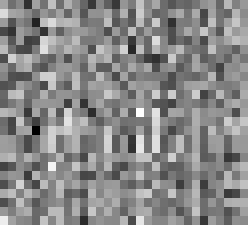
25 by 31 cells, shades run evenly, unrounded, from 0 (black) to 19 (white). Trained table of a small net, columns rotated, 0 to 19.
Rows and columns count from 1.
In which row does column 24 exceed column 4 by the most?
13
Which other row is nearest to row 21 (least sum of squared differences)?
23
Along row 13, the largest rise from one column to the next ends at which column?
18
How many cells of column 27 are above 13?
4
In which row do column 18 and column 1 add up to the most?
25
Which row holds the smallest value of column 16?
19
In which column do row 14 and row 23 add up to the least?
5
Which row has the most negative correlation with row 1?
7
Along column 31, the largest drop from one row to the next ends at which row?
22
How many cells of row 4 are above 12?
5
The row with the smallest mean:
12
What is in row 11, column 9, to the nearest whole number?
11
